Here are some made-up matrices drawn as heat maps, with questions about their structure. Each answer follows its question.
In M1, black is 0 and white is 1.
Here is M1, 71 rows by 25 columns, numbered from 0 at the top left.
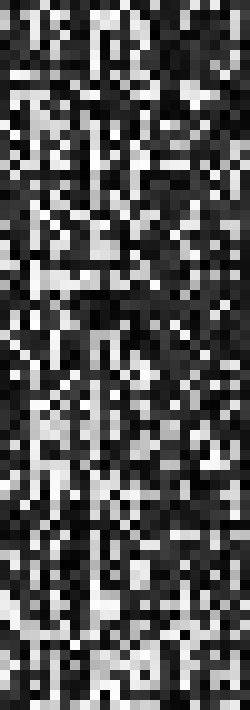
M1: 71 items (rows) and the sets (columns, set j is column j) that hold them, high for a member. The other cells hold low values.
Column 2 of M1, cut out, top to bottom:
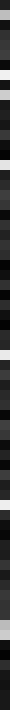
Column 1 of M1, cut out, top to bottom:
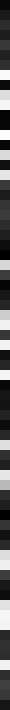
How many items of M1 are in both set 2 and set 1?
3
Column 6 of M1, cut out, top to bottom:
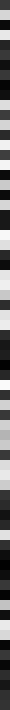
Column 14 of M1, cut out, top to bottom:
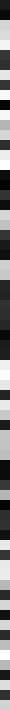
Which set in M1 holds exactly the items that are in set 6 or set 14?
3
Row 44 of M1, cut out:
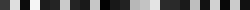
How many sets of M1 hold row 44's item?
10
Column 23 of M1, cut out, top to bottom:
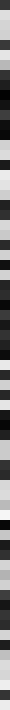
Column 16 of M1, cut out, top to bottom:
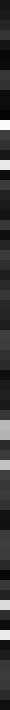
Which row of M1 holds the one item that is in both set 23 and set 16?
63
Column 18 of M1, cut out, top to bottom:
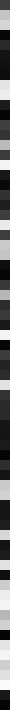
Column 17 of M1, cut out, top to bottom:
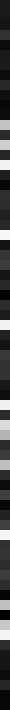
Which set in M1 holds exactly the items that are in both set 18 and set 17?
24
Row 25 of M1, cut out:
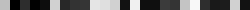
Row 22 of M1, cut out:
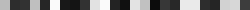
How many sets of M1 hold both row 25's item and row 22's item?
8
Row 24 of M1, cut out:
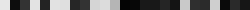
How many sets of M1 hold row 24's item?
9
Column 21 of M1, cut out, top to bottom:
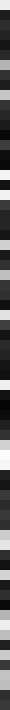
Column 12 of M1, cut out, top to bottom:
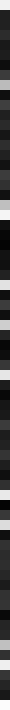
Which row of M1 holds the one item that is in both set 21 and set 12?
0
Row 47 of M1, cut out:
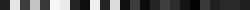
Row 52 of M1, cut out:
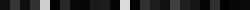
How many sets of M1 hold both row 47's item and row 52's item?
0
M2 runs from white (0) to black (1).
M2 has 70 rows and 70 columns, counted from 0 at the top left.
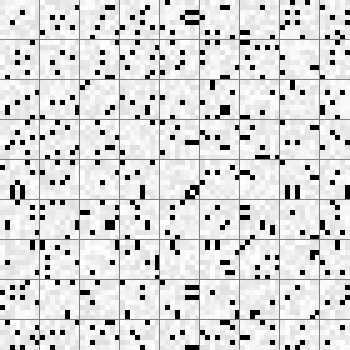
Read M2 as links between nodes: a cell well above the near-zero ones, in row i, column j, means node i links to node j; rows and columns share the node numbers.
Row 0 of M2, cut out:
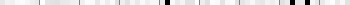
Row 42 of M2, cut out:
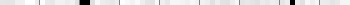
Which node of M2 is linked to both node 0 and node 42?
node 58
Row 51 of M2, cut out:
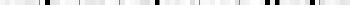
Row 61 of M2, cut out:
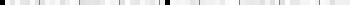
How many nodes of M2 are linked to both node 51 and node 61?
0
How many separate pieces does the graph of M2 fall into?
3
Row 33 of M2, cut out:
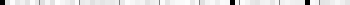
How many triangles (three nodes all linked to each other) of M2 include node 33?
1
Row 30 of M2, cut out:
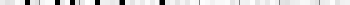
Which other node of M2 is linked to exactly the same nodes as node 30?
node 56
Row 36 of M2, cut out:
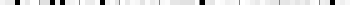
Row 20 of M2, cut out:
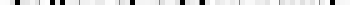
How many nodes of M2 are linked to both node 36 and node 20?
5
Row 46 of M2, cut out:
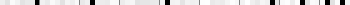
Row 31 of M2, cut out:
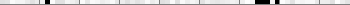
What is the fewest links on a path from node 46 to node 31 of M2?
4
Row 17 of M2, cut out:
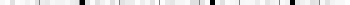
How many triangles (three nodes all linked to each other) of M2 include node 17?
3
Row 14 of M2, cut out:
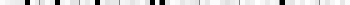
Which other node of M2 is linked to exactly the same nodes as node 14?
node 24
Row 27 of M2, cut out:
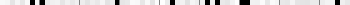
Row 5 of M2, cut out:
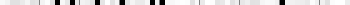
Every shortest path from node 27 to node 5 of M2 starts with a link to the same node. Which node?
node 49
